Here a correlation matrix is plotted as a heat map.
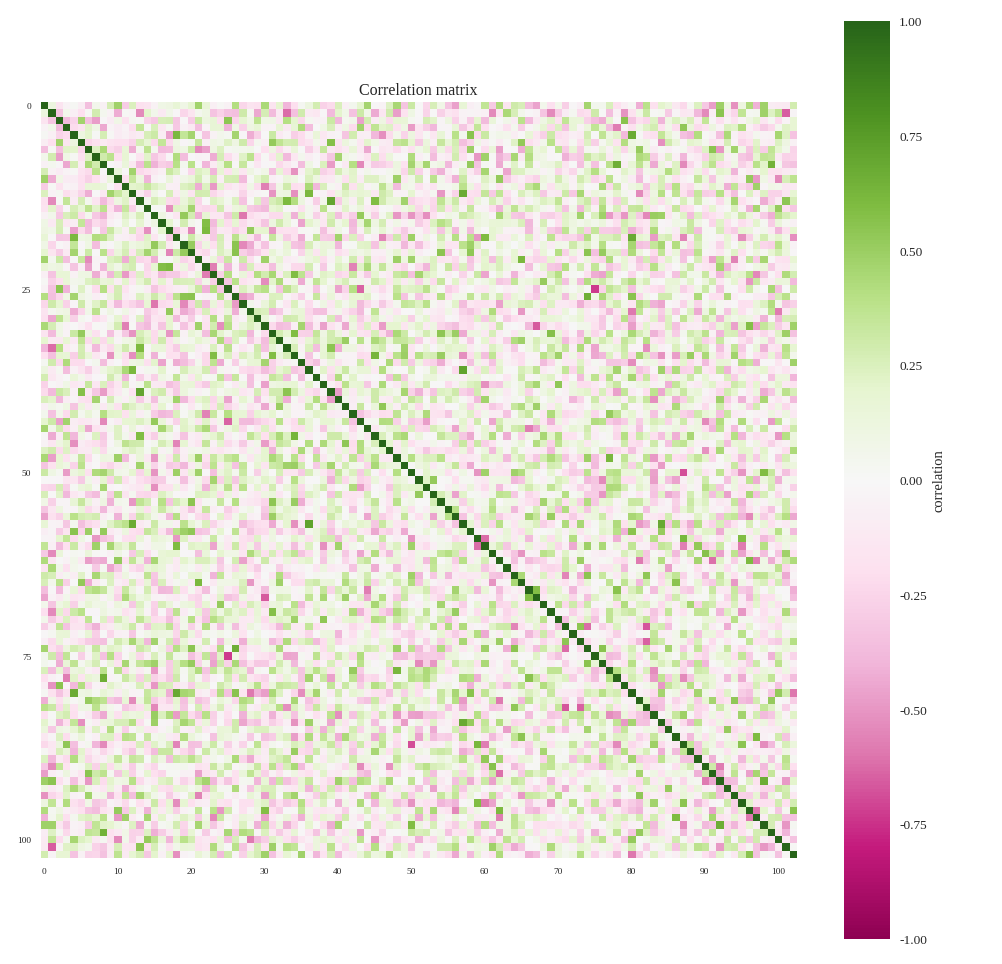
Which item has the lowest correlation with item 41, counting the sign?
30
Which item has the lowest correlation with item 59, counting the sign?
60
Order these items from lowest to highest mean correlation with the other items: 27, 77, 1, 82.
1, 27, 82, 77
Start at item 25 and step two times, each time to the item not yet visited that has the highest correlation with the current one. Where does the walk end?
79
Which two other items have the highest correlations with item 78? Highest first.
8, 66
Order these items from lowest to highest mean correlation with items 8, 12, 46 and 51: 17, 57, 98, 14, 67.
14, 17, 98, 67, 57
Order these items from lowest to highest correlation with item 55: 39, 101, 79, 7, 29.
7, 29, 79, 39, 101
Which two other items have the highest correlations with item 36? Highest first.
57, 12
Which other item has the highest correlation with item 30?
96
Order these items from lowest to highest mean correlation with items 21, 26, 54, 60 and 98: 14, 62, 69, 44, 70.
70, 14, 69, 62, 44
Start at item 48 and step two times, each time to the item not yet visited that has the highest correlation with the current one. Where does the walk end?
42
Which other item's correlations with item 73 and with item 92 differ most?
82
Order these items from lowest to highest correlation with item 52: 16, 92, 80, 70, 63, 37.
92, 16, 63, 80, 37, 70
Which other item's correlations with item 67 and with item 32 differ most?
74
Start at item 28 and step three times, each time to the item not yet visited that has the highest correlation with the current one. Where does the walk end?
16
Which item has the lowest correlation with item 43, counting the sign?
25
